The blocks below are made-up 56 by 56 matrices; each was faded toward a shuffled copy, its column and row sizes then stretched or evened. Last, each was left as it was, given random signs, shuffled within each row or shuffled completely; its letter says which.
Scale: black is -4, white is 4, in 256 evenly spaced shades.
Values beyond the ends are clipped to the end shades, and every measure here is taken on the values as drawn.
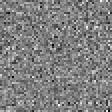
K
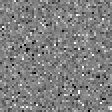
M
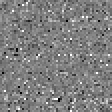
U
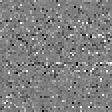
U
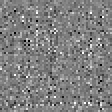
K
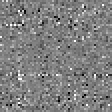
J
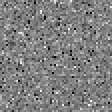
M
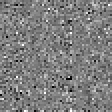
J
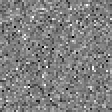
M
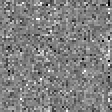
J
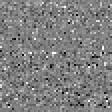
U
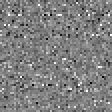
U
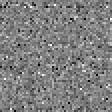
U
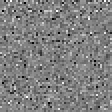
U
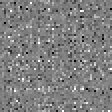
J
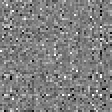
K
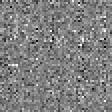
J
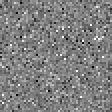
M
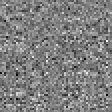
K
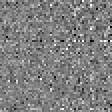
K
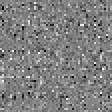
J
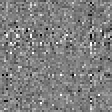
K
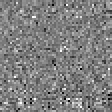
K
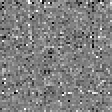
K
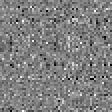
K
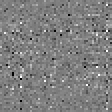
K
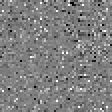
K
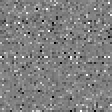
U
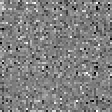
J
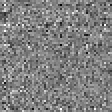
J
